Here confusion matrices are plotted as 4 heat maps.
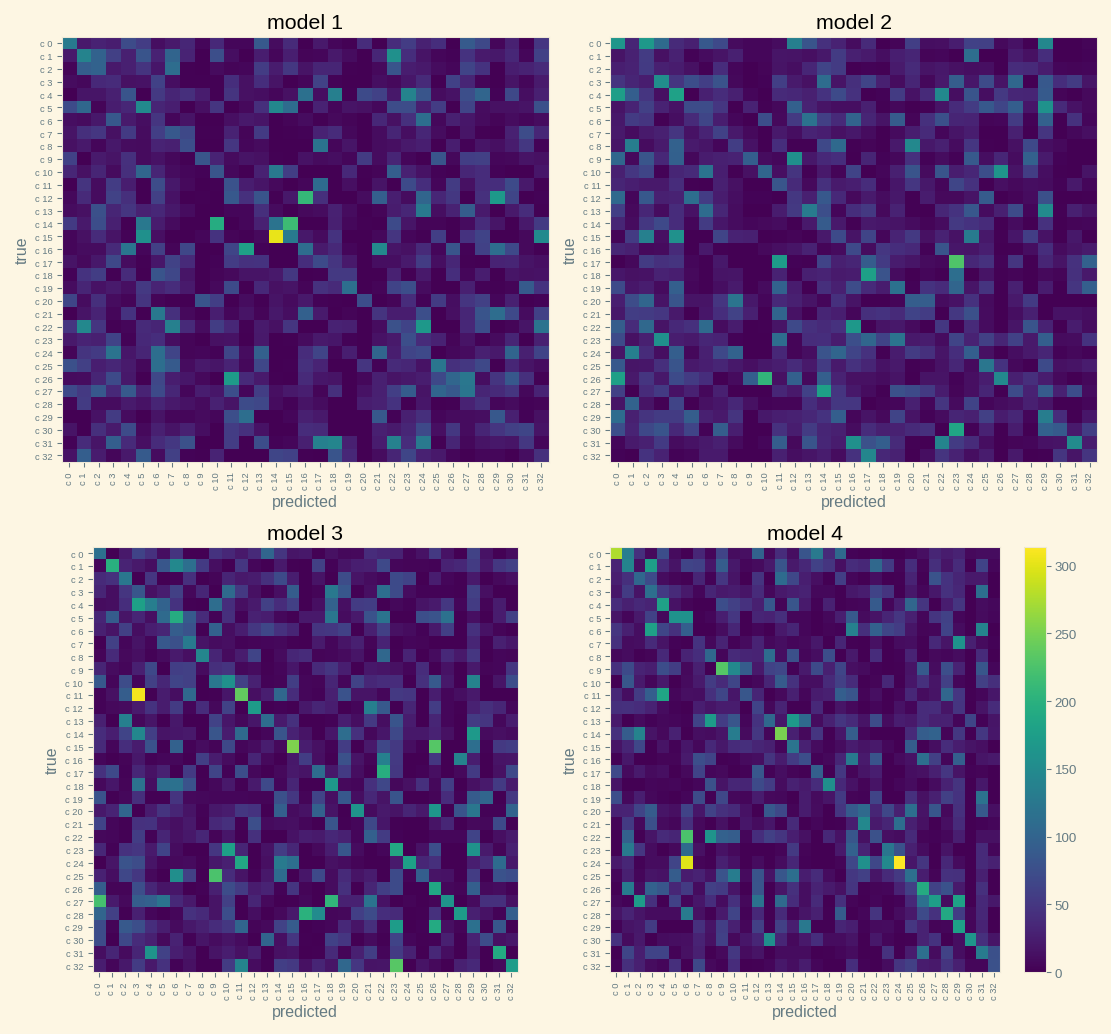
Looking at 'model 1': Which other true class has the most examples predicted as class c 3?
c 24
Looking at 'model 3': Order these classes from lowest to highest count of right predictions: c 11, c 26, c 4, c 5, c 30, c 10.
c 30, c 5, c 4, c 10, c 26, c 11
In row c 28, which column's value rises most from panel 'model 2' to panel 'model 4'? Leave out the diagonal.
c 6
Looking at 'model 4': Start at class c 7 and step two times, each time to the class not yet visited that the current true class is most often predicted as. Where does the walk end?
c 16
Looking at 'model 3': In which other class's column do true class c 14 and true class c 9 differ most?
c 29
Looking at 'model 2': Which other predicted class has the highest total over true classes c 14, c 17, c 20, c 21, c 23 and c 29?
c 11
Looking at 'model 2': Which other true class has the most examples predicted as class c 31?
c 27
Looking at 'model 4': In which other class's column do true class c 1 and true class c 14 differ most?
c 3
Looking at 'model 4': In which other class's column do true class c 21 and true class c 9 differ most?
c 10
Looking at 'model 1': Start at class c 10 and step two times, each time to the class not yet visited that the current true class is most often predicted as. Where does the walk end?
c 15
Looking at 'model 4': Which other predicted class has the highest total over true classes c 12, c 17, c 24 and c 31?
c 6
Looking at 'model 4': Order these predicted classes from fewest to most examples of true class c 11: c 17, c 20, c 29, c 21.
c 21, c 17, c 29, c 20
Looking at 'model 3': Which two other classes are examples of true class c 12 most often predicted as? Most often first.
c 21, c 22
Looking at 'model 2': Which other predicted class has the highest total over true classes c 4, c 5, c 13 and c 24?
c 29
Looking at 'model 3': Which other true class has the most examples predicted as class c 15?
c 24
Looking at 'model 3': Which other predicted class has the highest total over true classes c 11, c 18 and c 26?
c 3
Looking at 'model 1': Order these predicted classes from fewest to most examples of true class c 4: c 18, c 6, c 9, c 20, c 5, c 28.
c 5, c 9, c 6, c 20, c 28, c 18
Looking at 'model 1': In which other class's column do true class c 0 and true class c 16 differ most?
c 12
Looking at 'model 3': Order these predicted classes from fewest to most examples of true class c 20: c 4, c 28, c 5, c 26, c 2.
c 4, c 5, c 28, c 2, c 26
